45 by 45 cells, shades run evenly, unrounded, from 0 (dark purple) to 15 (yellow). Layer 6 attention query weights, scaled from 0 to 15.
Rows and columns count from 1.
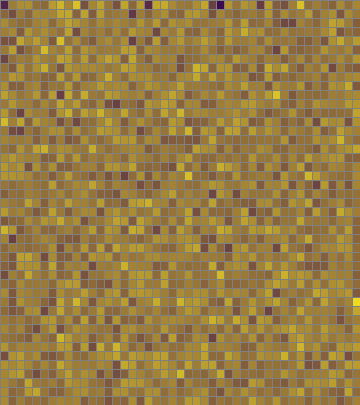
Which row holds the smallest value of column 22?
19
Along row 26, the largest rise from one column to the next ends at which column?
17
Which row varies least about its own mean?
18
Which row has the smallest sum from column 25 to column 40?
6
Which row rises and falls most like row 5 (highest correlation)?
34
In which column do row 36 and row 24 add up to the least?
32
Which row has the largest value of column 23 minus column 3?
13
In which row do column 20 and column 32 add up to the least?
30
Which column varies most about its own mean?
8
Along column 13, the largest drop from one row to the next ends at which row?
24
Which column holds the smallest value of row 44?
28
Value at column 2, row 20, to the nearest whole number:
10
